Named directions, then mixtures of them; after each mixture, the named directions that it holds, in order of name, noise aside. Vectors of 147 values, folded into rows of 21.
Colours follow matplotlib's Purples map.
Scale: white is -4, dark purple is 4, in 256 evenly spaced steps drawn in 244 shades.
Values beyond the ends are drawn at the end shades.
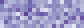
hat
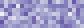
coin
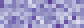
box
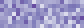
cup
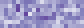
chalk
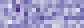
chalk, cup.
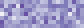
coin.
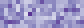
chalk.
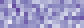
chalk, cup.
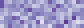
box, hat.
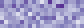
box, chalk, coin.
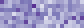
cup, hat.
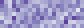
box, chalk, cup.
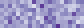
box, cup.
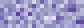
box, chalk, cup.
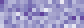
hat.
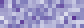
box, chalk, cup.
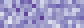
chalk, coin, cup.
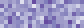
box, cup.
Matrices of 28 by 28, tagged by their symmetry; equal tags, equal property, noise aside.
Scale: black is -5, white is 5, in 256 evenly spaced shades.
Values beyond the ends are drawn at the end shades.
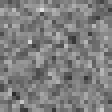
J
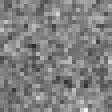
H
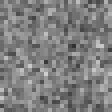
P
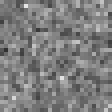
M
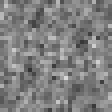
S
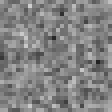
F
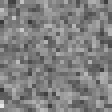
P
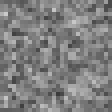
F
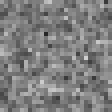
H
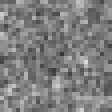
H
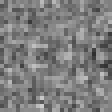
F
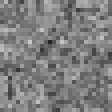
M
